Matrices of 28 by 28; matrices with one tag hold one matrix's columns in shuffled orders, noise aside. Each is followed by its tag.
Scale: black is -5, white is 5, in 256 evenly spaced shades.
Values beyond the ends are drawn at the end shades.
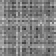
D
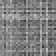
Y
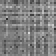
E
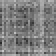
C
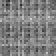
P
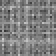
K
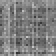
C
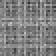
D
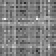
D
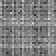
D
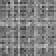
D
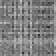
K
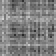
P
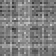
D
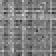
Y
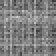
P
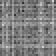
D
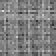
Y
